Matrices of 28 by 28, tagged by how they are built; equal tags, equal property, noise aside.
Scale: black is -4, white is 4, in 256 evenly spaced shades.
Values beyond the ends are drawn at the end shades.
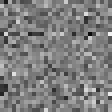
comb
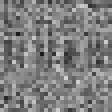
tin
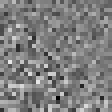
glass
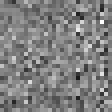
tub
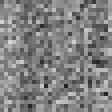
tin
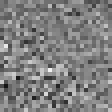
glass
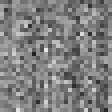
tin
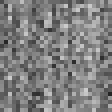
tin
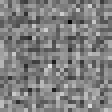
tin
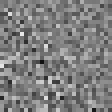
glass
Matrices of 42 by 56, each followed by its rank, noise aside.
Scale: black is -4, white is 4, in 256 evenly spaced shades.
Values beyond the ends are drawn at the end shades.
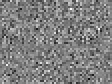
six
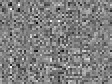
seven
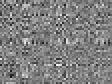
four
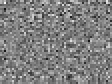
six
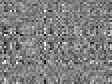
three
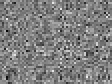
six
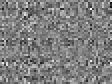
five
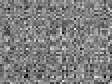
four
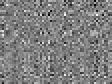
five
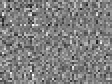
seven
